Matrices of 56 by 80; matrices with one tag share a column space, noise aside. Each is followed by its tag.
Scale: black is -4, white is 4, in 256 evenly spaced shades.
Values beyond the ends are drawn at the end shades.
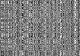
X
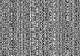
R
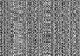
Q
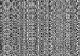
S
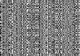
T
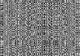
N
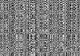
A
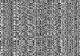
N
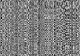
S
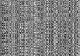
Q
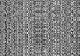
Q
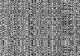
N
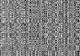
X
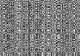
A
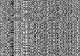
Q
